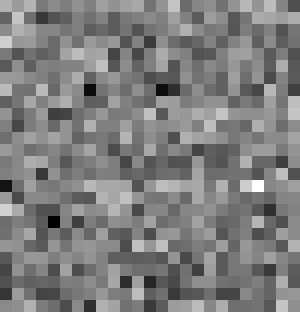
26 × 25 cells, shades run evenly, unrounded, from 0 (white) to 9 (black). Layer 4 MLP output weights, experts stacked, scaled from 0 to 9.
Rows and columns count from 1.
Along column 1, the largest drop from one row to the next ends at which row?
17
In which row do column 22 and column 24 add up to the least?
16
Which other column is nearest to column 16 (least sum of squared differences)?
19
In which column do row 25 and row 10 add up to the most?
5
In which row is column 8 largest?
8
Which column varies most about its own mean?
1
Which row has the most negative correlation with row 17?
13
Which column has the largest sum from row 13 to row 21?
4
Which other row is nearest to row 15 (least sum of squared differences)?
20
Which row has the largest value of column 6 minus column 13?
10
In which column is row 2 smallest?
2
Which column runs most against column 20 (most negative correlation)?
25
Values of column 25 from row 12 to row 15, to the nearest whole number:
3 4 4 6
